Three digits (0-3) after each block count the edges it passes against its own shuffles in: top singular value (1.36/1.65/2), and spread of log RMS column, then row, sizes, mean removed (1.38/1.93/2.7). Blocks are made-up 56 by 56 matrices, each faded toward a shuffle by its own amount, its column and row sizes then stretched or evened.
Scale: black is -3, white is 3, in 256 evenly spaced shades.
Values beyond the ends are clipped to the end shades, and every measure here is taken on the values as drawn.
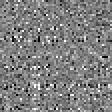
2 1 2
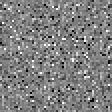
0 1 1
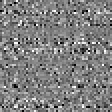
2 1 3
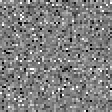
1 0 1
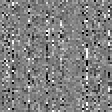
2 3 0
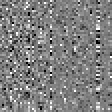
3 3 0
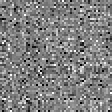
3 1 1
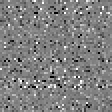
1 1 2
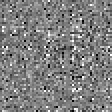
0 2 2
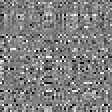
3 0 3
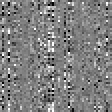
3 3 0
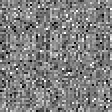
3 0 0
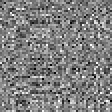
3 0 2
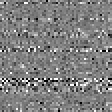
3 0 3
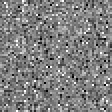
0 1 0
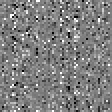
0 3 0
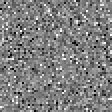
0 0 0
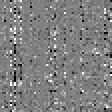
2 3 1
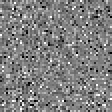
1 0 1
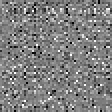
3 1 1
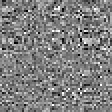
3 1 2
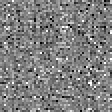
1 1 2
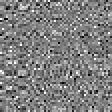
3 0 1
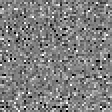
1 0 1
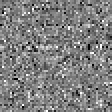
2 1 1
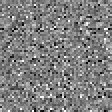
2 1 2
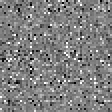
0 1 2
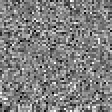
2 0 1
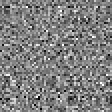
3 0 2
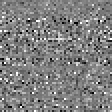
0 0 3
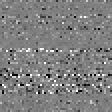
1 0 3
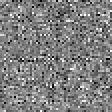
2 0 2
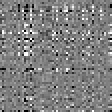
3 3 3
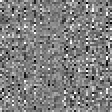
1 3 0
